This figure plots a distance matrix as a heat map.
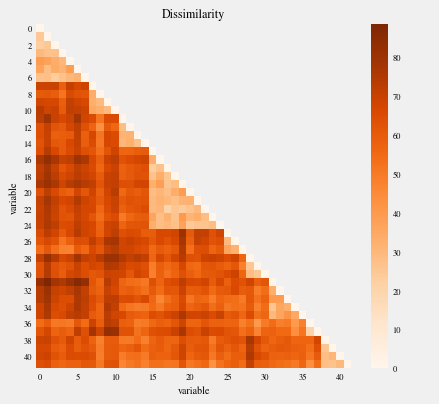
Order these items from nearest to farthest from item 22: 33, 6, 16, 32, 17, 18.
17, 18, 16, 33, 32, 6
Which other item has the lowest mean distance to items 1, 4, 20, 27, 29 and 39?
3
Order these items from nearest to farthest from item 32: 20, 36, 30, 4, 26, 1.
36, 30, 20, 26, 4, 1
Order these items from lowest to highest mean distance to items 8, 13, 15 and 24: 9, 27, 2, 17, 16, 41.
17, 16, 41, 9, 27, 2
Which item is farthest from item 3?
31
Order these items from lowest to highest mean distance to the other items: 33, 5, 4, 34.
34, 33, 4, 5
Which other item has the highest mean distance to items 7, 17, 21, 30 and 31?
1
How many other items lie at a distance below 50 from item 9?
3
